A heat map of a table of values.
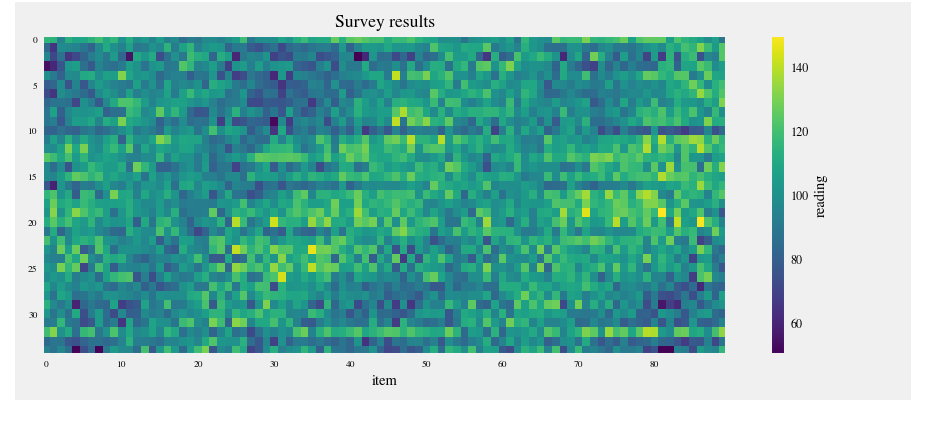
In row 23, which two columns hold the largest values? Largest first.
35, 25
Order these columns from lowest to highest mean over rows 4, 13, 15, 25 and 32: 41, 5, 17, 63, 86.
17, 63, 5, 86, 41
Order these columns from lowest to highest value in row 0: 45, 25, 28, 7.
28, 25, 45, 7
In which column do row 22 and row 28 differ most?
82
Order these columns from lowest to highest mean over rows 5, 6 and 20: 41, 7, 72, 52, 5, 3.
5, 72, 3, 7, 41, 52
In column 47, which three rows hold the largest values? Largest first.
8, 21, 20
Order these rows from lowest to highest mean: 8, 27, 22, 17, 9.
27, 9, 8, 22, 17
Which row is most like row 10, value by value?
33
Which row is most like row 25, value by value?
23
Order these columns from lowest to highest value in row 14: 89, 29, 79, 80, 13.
79, 29, 13, 80, 89
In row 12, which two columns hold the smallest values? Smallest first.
24, 27
